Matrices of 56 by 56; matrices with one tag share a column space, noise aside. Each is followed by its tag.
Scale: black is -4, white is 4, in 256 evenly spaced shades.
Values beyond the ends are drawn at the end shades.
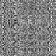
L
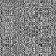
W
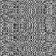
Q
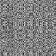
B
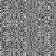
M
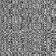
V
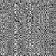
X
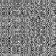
W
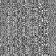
W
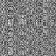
L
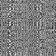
B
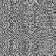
X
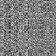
B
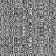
W
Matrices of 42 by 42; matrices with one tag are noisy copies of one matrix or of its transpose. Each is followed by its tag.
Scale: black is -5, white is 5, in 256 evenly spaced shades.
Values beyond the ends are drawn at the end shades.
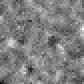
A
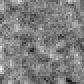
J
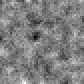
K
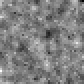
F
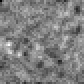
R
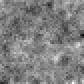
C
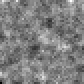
F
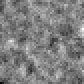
A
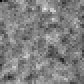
R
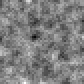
K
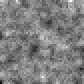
F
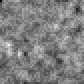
R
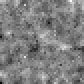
F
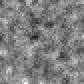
K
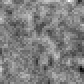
J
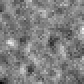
A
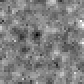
K
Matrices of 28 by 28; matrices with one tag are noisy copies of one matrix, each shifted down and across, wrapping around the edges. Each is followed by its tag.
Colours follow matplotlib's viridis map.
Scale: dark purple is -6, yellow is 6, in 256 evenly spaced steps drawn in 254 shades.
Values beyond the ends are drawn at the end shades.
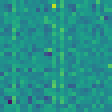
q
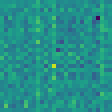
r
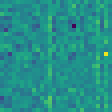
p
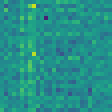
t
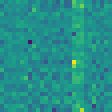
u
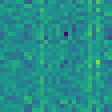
p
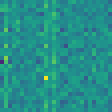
q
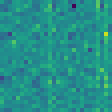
p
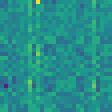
p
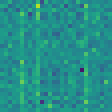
r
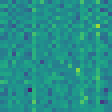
r
